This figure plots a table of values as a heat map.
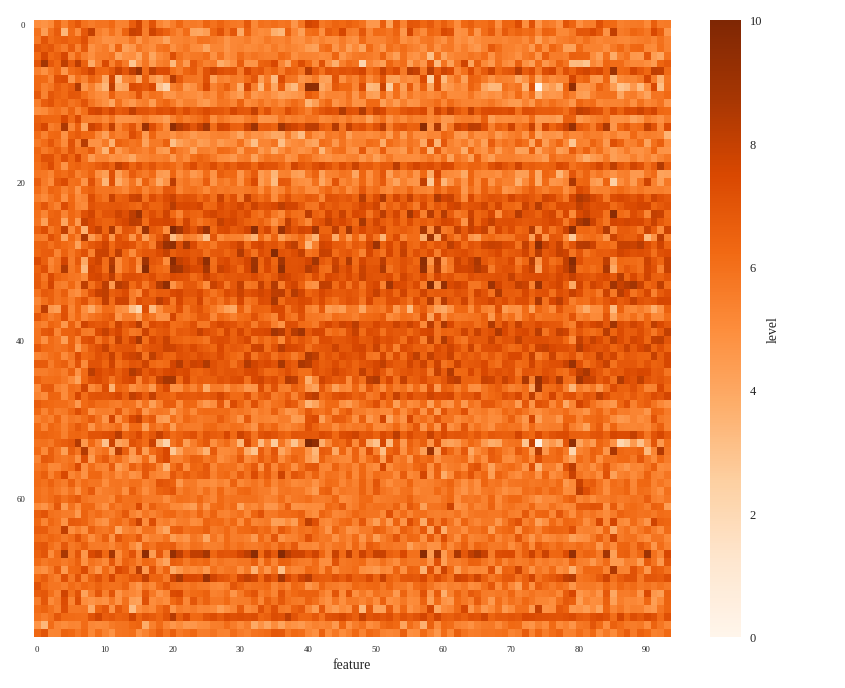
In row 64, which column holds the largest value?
4
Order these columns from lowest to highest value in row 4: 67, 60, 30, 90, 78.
60, 67, 78, 30, 90
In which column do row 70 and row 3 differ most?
25
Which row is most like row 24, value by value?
6
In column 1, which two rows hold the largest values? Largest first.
5, 36
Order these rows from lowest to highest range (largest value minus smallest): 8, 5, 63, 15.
63, 15, 5, 8
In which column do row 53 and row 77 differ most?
74
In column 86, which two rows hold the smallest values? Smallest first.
53, 8
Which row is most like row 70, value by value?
43
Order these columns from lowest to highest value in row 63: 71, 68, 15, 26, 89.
68, 89, 26, 71, 15
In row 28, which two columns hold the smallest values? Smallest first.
40, 6
